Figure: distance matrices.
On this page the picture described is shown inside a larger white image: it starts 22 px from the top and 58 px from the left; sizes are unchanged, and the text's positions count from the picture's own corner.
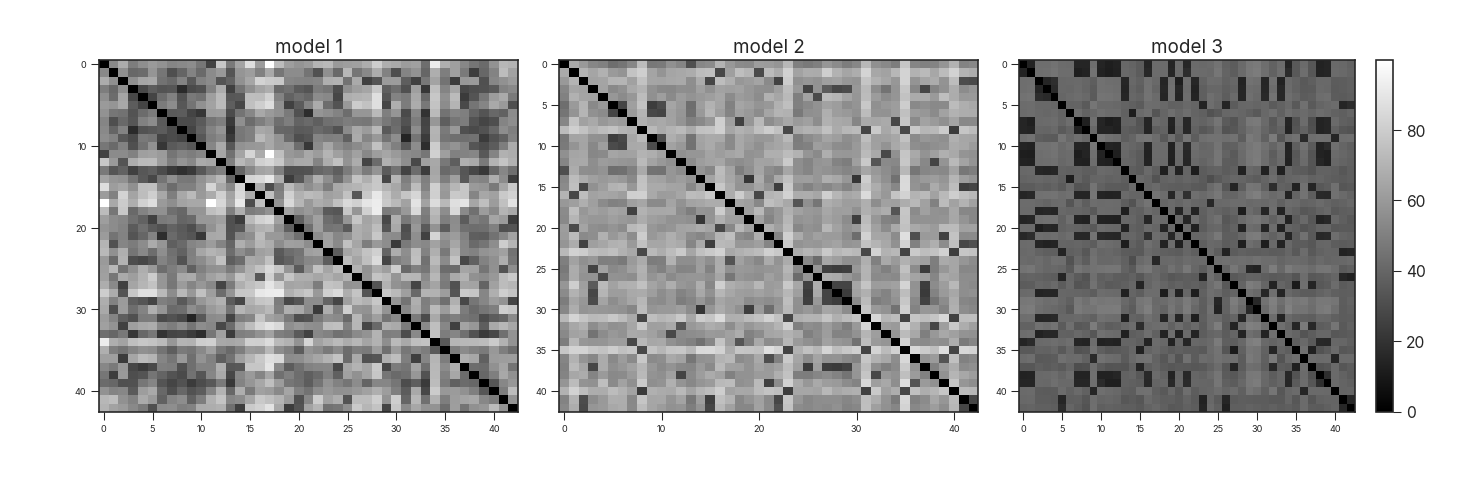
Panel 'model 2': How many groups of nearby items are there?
13
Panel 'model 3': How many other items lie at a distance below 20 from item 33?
9
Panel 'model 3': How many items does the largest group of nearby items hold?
13
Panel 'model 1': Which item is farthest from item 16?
28
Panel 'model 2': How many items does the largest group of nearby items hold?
6
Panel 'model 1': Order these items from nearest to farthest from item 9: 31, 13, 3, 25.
31, 13, 3, 25
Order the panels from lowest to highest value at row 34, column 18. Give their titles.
model 2, model 3, model 1
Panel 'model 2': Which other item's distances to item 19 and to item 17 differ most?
14
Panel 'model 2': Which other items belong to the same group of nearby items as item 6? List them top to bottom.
5, 9, 10
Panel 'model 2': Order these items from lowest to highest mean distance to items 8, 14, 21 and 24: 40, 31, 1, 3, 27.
40, 3, 31, 27, 1
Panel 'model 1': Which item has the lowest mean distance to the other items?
13
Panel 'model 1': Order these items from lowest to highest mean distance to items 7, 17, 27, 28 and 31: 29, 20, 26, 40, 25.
40, 20, 25, 29, 26
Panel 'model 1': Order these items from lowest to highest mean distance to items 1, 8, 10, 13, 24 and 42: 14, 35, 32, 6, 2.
6, 14, 35, 2, 32
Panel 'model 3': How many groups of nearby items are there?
8
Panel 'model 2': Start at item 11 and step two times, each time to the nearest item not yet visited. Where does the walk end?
3
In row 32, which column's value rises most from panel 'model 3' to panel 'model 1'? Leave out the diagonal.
15
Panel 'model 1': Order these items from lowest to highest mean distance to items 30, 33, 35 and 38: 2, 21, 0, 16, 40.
21, 40, 2, 0, 16
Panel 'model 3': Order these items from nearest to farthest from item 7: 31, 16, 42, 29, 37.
16, 37, 42, 31, 29
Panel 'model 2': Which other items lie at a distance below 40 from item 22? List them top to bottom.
2, 15, 41, 42
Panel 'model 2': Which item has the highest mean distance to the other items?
35
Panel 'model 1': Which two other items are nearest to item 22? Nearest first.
30, 1
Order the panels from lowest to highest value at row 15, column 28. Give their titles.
model 3, model 2, model 1
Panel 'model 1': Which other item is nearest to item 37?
4
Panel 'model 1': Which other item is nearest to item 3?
8
